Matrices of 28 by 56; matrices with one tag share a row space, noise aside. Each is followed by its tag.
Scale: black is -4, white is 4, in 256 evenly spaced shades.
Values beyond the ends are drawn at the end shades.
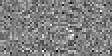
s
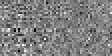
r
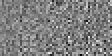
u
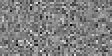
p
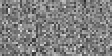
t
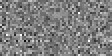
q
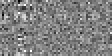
r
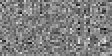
q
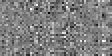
p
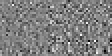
u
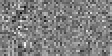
r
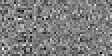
r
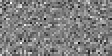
q
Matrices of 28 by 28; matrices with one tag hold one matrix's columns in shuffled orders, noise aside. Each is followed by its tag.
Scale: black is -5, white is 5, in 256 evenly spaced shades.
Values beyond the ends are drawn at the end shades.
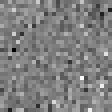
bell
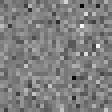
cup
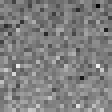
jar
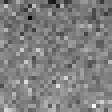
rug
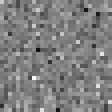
bell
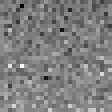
jar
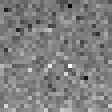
jar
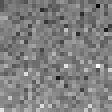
jar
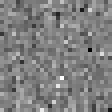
bell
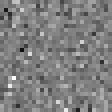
bell
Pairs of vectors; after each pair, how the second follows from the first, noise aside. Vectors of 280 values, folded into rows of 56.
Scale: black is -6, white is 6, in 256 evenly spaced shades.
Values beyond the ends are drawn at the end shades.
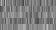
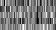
scaled up.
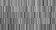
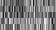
wrapped around, scaled up.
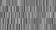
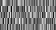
scaled up.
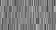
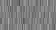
reversed, negated, shrunk.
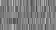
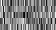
wrapped around, scaled up.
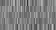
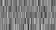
reversed.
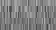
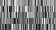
scaled up.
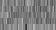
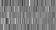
reversed, negated, partly zeroed.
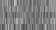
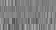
wrapped around, negated, partly zeroed.
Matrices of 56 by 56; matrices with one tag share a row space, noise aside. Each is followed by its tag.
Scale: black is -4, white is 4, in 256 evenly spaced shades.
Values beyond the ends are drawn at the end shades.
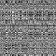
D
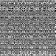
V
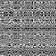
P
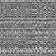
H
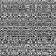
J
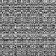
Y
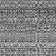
H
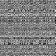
V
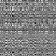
D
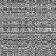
J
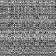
V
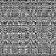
J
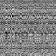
D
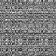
D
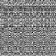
P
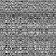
D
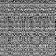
V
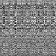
Y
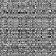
J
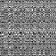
P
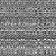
H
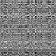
J
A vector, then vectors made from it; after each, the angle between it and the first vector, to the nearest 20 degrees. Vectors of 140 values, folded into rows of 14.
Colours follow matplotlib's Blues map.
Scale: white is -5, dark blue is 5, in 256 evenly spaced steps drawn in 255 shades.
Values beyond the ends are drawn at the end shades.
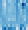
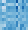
60 degrees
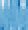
100 degrees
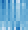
120 degrees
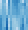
80 degrees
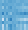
100 degrees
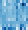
20 degrees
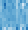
160 degrees
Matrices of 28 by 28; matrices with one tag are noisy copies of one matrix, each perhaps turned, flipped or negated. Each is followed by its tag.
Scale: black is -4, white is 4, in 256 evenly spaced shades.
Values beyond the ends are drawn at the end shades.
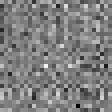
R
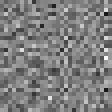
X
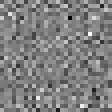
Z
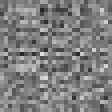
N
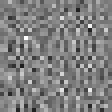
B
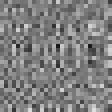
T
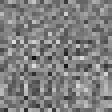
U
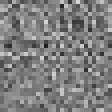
U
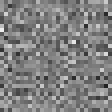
Z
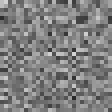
T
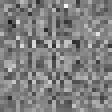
N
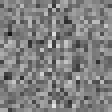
N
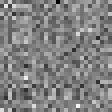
R
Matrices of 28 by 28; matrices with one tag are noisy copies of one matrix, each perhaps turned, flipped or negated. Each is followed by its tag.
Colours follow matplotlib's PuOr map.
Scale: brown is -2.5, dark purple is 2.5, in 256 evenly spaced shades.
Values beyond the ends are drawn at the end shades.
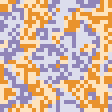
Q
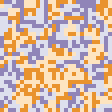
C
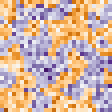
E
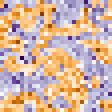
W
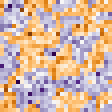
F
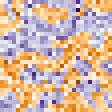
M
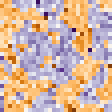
Q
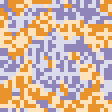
Q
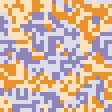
Q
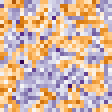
C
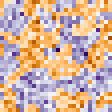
F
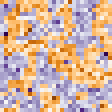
W
